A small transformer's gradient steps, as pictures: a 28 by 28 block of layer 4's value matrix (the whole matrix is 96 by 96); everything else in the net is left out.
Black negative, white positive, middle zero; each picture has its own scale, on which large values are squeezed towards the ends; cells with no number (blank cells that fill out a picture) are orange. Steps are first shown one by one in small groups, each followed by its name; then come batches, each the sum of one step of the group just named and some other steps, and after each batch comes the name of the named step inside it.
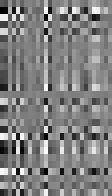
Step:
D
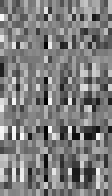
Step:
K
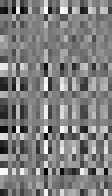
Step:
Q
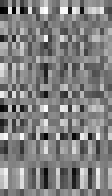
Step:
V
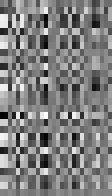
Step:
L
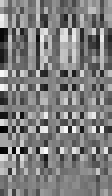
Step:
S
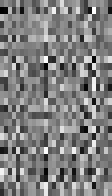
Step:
Q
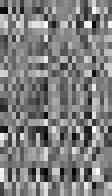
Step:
V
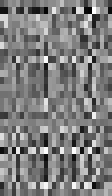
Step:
S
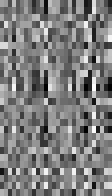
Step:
L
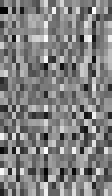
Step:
Q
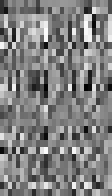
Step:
L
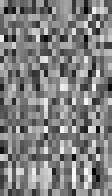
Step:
Q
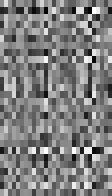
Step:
V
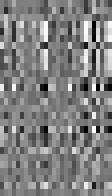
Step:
L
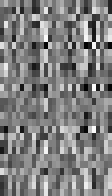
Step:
Q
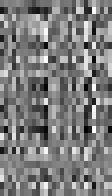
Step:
S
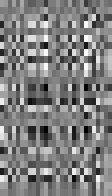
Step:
L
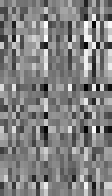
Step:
V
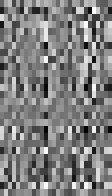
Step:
K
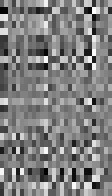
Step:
D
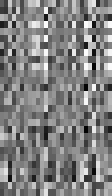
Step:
D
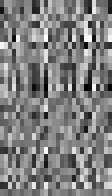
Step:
V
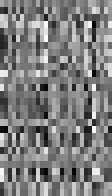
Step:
S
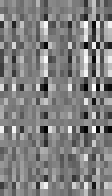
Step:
K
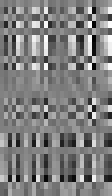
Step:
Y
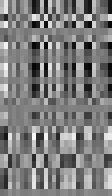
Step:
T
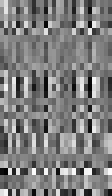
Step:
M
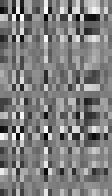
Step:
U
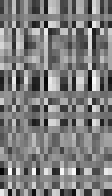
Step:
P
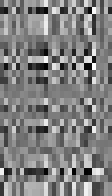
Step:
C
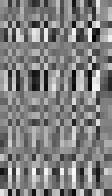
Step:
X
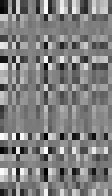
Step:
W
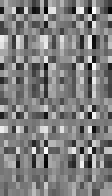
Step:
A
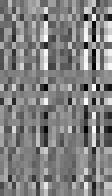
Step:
Y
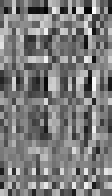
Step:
P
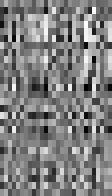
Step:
P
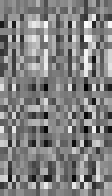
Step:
Y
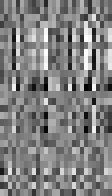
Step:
P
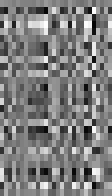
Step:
C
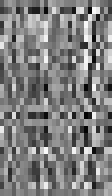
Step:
A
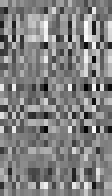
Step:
C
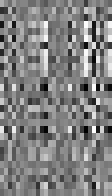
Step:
Y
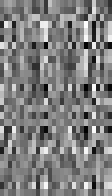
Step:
T
